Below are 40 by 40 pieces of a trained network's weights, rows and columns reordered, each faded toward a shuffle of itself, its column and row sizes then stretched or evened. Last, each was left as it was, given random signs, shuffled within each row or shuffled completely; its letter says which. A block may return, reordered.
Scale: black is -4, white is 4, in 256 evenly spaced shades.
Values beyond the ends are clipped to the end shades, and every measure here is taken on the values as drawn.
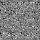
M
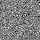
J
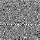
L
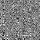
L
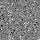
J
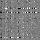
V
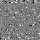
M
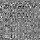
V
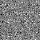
M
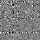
L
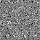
M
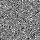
J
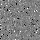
J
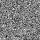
J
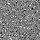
J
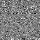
M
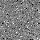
J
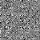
L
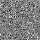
L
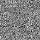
L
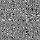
L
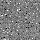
J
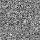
M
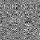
V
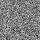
J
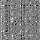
V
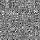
V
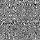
L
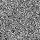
J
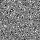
J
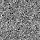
J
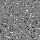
J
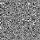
L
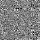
L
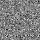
M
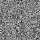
L
